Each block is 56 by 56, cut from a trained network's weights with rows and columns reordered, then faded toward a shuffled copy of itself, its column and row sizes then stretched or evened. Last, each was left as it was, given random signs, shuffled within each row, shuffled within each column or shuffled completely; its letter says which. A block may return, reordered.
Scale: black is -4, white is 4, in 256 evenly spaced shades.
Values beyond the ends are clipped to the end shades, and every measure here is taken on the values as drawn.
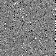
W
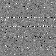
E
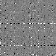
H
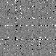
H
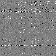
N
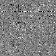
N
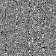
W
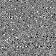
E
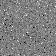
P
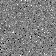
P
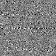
E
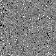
W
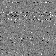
E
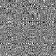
H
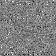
E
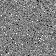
P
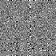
H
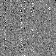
W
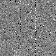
W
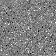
P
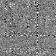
N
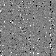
W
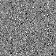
W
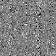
W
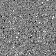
E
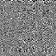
H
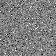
P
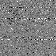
E
